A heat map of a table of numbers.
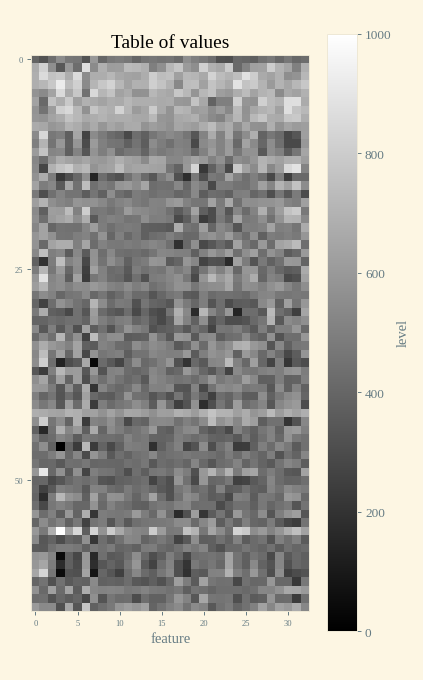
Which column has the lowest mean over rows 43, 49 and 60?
30
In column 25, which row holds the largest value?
2
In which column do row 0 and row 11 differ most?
1
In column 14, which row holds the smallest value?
46
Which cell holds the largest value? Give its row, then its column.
56, 3
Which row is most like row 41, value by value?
54
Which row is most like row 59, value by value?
60
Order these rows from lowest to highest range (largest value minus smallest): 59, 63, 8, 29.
8, 63, 29, 59
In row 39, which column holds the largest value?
6
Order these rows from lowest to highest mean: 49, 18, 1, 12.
49, 18, 12, 1
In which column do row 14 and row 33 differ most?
7
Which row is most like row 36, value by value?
61
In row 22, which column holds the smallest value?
17
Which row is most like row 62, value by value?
64
